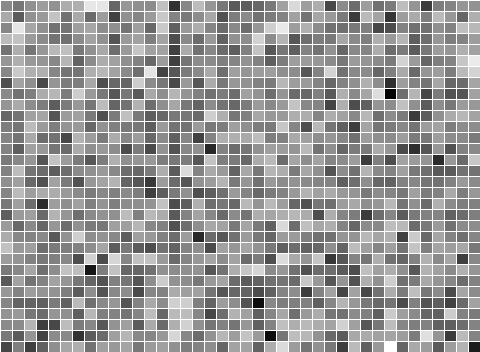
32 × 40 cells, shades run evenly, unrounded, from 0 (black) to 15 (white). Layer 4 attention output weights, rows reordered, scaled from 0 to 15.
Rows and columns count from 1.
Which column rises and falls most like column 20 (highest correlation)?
36
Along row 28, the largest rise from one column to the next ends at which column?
23
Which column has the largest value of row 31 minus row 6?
15
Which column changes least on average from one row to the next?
40
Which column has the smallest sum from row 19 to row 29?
4
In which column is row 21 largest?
24
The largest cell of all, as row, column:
32, 33
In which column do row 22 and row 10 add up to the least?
17
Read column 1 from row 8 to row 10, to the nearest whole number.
5 8 9
